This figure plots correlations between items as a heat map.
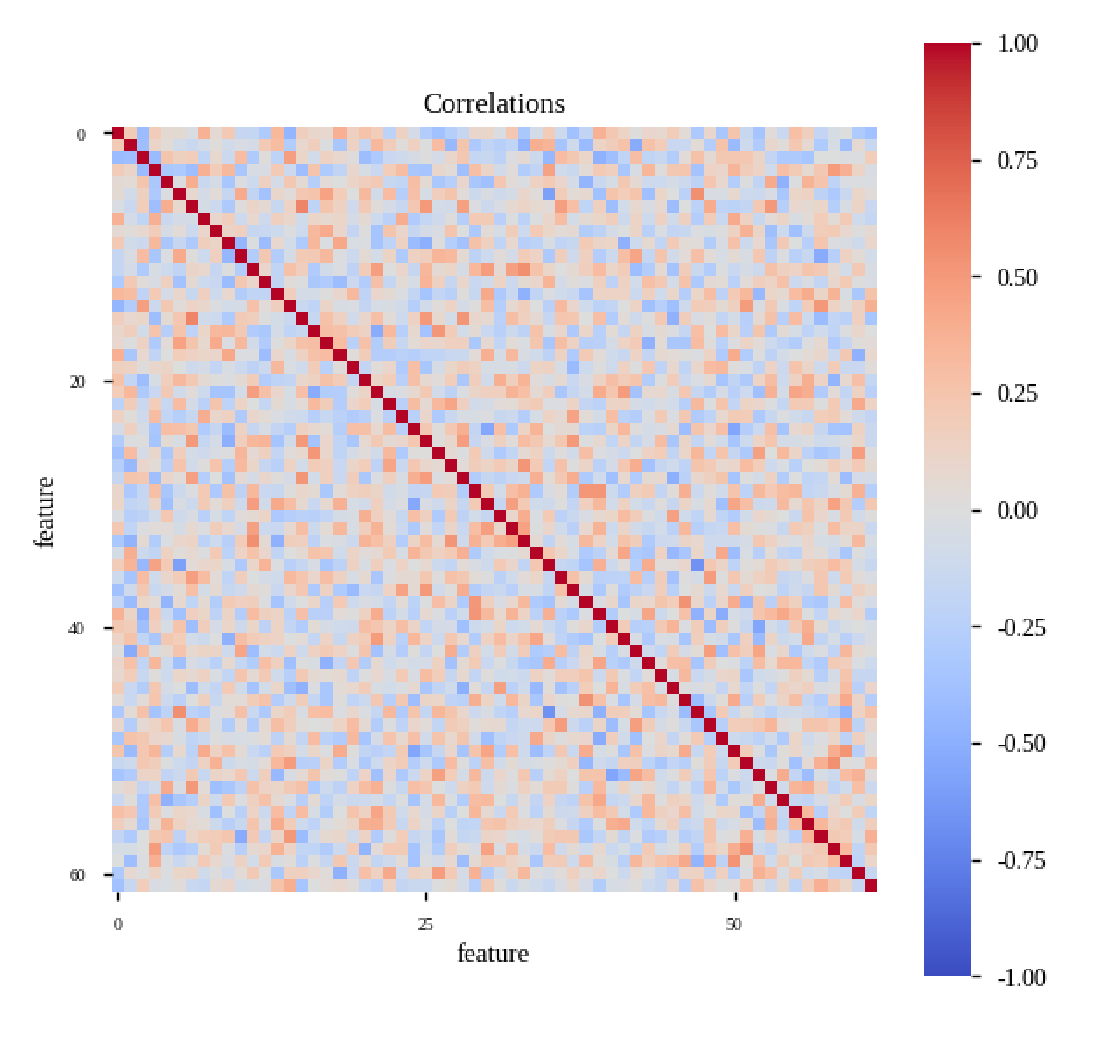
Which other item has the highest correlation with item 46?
38
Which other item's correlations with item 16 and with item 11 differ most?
21
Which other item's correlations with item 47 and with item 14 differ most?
57
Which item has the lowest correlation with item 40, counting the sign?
52
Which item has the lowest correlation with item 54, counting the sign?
4
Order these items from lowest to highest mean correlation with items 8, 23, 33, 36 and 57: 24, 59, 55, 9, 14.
55, 24, 9, 59, 14
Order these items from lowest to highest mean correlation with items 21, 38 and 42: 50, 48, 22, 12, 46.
22, 48, 12, 50, 46
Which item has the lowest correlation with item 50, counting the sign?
24
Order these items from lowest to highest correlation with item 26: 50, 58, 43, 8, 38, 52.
58, 50, 8, 43, 38, 52
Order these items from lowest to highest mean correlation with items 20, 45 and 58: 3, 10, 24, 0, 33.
10, 24, 33, 0, 3
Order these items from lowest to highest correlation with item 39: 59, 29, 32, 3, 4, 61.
61, 4, 59, 3, 32, 29
